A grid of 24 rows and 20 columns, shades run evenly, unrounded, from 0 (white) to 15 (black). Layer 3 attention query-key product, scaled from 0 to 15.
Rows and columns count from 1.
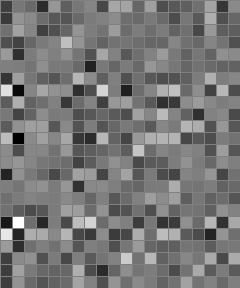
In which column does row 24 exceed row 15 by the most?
11
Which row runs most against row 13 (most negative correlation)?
19
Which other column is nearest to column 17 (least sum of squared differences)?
16
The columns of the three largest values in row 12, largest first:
2, 8, 7
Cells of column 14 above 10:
5
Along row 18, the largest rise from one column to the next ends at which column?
10
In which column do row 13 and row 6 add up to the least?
12
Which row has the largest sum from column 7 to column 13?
20
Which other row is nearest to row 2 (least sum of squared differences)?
3
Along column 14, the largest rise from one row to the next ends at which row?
9
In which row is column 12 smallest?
13
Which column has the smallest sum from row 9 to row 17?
4
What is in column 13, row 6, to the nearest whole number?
6
